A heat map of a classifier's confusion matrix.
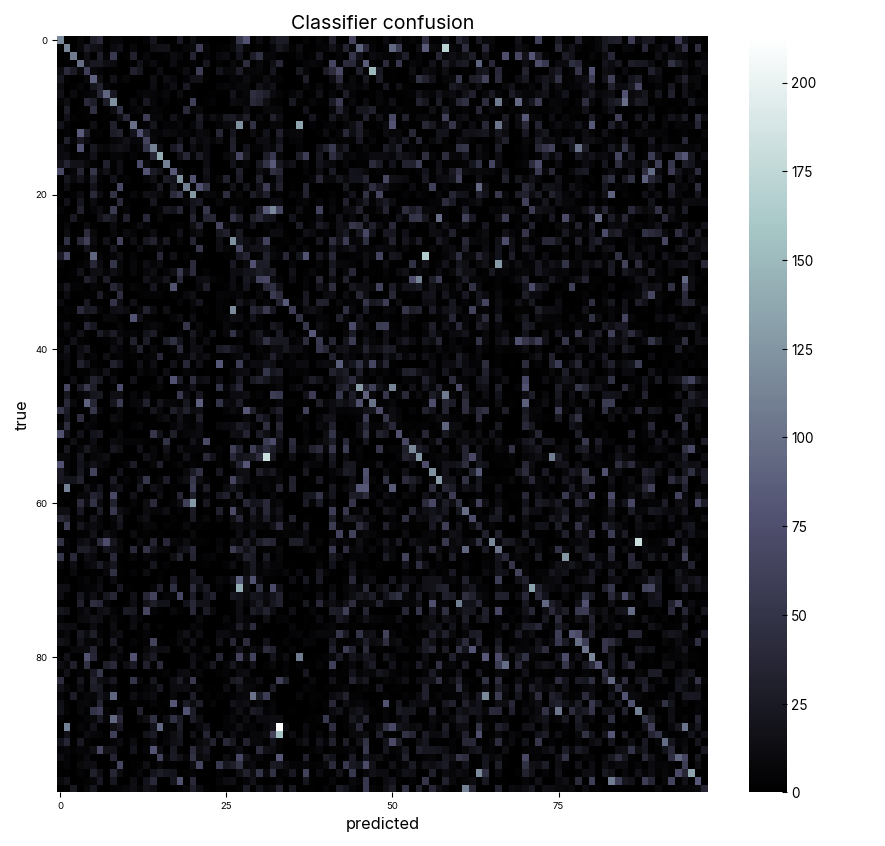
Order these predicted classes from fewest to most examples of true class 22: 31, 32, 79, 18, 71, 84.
84, 79, 18, 71, 31, 32
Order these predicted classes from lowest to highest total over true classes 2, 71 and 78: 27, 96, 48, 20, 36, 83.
36, 48, 96, 20, 83, 27
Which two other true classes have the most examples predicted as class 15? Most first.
89, 93
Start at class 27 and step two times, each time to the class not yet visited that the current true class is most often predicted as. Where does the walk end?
70
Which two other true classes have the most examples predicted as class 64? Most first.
85, 80
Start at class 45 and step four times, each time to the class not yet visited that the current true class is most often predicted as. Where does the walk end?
55
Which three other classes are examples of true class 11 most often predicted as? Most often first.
36, 27, 66
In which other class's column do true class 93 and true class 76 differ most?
33
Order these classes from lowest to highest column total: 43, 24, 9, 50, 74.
24, 74, 9, 50, 43
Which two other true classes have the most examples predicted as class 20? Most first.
60, 18
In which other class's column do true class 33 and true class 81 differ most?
67
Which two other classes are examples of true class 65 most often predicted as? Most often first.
87, 7
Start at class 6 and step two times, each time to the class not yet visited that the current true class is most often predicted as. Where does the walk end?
75
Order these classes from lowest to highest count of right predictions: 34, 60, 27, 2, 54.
60, 27, 34, 2, 54
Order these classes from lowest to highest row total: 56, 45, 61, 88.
88, 61, 56, 45
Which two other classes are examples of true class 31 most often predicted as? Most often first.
54, 94
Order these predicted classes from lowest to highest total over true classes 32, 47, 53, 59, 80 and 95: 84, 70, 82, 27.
84, 82, 27, 70
